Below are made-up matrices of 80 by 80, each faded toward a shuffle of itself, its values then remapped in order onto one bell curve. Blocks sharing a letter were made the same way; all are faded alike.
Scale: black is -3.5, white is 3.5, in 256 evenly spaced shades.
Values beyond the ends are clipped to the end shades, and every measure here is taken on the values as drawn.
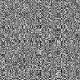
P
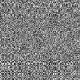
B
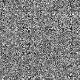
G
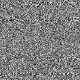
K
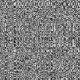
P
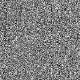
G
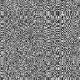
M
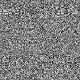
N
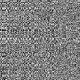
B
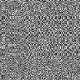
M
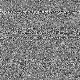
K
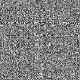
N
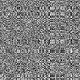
M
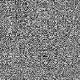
N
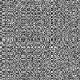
M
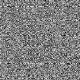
N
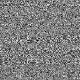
N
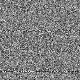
K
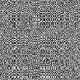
M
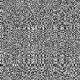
B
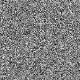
G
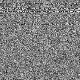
K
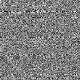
N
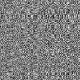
B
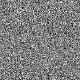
G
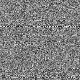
K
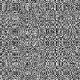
M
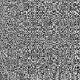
P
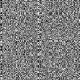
P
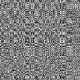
M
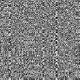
P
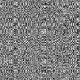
M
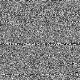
K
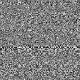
N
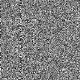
G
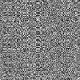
B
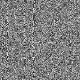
G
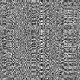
M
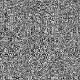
N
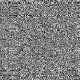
N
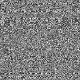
N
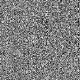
G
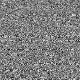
K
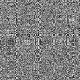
P
